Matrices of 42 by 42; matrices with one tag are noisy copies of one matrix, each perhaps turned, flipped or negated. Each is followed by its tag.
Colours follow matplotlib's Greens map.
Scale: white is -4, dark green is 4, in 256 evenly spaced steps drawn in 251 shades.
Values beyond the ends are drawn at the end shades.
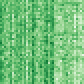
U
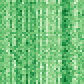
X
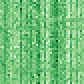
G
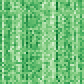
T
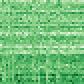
U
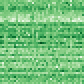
X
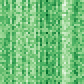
X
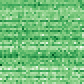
G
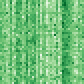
X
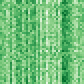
X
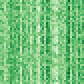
G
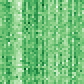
X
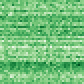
X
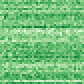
T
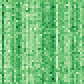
T
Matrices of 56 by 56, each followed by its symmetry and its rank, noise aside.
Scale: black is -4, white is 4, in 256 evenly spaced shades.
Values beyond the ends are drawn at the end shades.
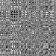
symmetric, rank three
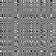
antisymmetric, rank two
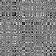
symmetric, rank three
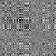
symmetric, rank two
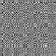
symmetric, rank three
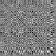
symmetric, rank three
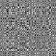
no symmetry, rank four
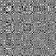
symmetric, rank four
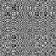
symmetric, rank four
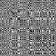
symmetric, rank three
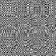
no symmetry, rank four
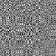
no symmetry, rank four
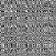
no symmetry, rank three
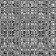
antisymmetric, rank two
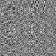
no symmetry, rank four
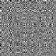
antisymmetric, rank four
